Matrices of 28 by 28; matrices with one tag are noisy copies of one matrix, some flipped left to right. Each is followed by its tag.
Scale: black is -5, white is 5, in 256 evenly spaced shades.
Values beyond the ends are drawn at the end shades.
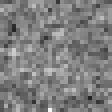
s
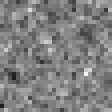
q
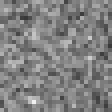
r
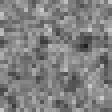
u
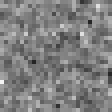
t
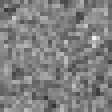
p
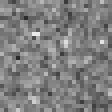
r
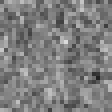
q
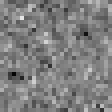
q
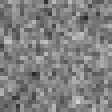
r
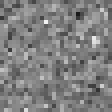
p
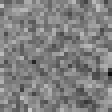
t
